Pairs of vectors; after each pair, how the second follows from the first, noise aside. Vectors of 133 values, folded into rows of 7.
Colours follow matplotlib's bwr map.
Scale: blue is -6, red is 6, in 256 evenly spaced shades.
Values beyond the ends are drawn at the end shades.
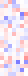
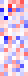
wrapped around, scaled up.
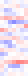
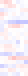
wrapped around, negated, shrunk.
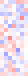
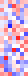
reversed, scaled up.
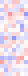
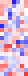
wrapped around, scaled up.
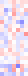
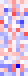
scaled up.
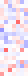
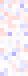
wrapped around, negated, shrunk.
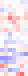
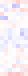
wrapped around, negated, shrunk.
